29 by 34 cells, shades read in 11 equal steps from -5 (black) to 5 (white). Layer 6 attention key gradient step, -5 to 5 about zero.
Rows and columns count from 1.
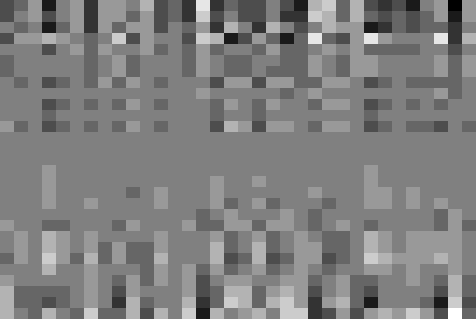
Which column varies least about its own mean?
13
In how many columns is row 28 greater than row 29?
10
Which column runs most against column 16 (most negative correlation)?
24
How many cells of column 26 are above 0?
7
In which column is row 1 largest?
15
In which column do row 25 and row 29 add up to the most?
33
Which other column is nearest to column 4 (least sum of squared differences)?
16
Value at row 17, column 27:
1
